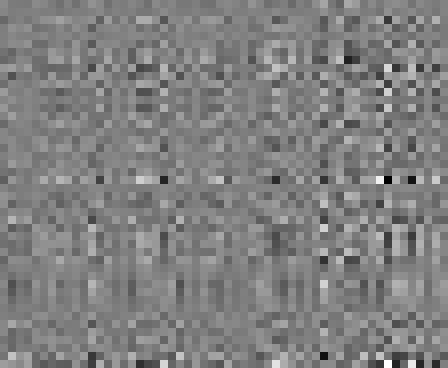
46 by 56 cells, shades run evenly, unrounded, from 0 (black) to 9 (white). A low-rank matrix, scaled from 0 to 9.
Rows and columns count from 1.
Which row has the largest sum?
23
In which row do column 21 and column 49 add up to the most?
46
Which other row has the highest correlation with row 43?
31
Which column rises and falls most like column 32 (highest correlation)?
44
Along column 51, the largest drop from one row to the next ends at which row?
45
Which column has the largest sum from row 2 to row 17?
52
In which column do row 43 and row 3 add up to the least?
49
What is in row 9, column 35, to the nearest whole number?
7
